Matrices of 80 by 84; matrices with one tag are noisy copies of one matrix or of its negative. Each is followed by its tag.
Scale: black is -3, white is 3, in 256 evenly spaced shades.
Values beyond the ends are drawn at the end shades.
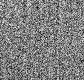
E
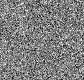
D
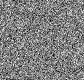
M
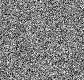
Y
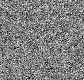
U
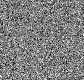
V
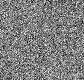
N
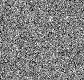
M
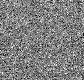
V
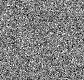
M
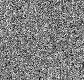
N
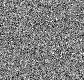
D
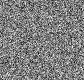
M
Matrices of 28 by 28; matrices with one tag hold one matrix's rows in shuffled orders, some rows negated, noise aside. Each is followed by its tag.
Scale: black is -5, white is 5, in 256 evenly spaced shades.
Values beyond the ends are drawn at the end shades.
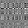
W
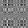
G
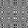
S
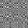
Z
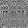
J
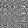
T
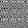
J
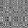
Z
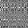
J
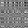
W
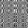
S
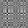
G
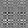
G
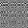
J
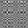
G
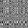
Z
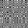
Z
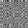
Z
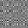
Z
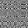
T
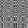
S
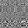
T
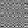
W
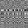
W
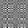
G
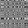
W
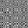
Z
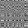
W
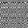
J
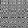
J
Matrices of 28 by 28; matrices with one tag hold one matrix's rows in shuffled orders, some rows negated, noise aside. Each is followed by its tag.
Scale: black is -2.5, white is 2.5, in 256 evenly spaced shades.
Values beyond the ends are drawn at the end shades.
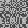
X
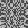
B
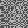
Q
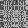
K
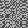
X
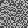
Q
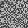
Q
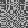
B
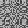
X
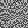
Q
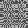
K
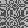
B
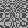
X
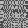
K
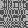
K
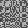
X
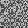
Q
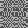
K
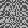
X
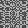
X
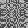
B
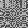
X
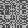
X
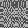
K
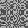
B
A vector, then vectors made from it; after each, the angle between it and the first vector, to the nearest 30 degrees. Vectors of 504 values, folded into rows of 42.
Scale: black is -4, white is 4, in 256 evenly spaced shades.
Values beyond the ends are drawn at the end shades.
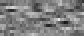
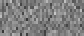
90 degrees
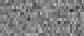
60 degrees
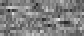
30 degrees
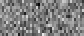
90 degrees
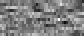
30 degrees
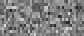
60 degrees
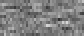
150 degrees
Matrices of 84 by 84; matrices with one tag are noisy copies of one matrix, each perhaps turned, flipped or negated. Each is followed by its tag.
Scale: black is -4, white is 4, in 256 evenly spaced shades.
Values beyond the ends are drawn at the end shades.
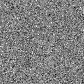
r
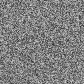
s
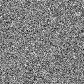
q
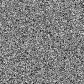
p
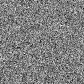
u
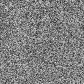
s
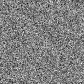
p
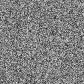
s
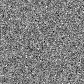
q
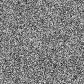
s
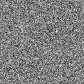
q
